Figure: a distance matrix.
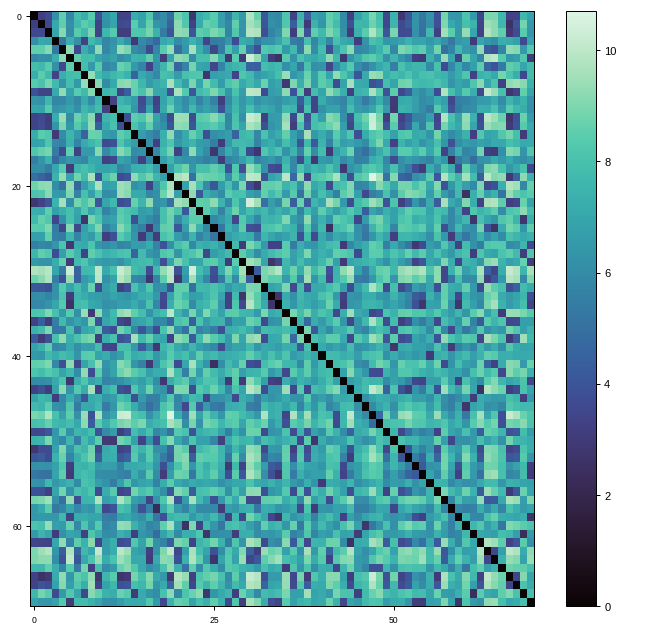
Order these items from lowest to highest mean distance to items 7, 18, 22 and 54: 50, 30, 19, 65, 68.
19, 68, 50, 65, 30
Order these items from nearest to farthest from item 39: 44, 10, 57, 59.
10, 59, 57, 44
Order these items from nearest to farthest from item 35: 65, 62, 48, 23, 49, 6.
65, 48, 6, 23, 49, 62
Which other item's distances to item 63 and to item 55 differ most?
40
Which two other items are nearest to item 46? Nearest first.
60, 21
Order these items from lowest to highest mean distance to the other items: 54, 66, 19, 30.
54, 66, 19, 30
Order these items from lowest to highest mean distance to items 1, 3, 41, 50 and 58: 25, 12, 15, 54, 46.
15, 25, 46, 54, 12
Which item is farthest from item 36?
47
